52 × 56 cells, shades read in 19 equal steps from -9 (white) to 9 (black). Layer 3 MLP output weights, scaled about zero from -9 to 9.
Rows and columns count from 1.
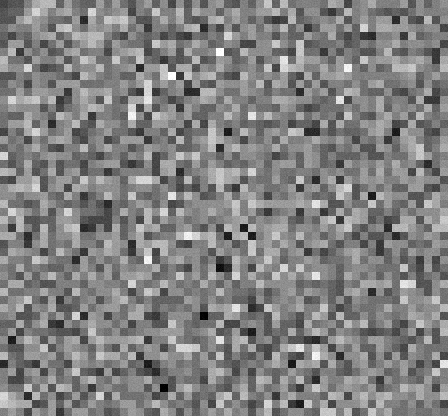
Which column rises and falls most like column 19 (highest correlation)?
45
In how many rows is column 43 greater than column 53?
20
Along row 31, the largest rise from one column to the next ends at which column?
17
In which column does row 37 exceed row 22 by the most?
32
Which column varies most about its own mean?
19
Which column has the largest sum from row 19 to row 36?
11
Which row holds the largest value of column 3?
7
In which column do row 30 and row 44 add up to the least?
24
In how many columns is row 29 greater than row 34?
22
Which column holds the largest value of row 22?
23
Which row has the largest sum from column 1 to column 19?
46
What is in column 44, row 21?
-2
